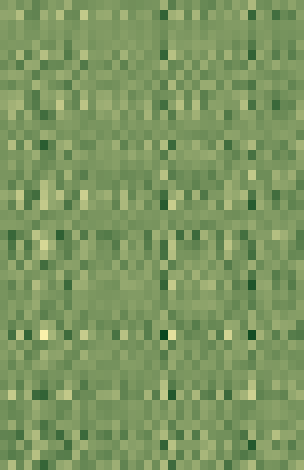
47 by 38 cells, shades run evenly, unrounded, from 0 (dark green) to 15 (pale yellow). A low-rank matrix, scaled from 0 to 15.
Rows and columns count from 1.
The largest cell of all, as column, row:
6, 34
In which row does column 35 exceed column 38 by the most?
24
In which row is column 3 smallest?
44
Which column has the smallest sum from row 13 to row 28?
21
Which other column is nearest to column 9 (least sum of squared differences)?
37
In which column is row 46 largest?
5
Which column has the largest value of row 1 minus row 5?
32
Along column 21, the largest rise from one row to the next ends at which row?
35
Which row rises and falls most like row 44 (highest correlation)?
7
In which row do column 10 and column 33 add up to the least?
40
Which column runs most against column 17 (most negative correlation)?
30
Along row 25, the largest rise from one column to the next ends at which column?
22
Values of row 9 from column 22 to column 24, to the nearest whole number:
10 6 8
